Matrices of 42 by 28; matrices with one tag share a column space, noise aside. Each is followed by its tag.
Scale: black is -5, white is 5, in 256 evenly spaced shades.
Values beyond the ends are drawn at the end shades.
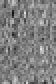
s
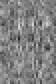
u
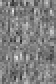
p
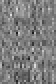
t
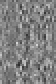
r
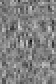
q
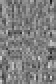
t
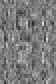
u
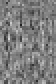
u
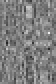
t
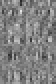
p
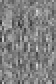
u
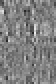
p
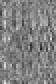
u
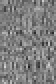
t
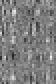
p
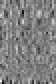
s
